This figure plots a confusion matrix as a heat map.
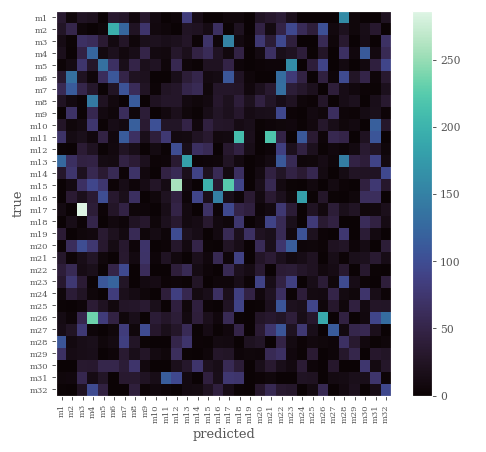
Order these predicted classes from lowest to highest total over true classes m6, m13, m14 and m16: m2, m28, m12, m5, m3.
m3, m12, m5, m28, m2
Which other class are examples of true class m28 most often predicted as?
m1
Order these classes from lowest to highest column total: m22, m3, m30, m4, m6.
m30, m6, m3, m4, m22
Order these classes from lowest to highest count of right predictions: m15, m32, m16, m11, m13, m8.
m11, m32, m8, m16, m13, m15
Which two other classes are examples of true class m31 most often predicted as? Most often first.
m11, m12
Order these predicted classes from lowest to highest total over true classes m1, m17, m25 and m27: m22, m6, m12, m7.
m6, m12, m7, m22
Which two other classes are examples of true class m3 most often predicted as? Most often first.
m17, m22
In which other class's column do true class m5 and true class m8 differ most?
m23
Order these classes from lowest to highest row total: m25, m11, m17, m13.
m25, m17, m13, m11
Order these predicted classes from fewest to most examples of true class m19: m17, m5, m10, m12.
m10, m5, m17, m12
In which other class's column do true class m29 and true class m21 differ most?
m18
